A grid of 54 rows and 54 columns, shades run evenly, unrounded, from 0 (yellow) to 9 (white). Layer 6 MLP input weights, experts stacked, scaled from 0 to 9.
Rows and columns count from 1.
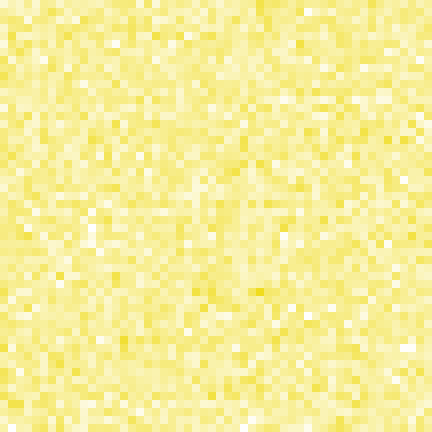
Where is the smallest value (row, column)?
37, 33
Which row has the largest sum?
27
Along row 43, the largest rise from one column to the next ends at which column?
13
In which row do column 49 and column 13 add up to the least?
18
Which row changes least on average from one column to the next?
10
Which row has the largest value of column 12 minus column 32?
29
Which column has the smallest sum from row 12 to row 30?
43
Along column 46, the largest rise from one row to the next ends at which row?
9
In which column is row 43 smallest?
16
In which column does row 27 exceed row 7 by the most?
38
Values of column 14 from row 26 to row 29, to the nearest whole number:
8 5 2 4
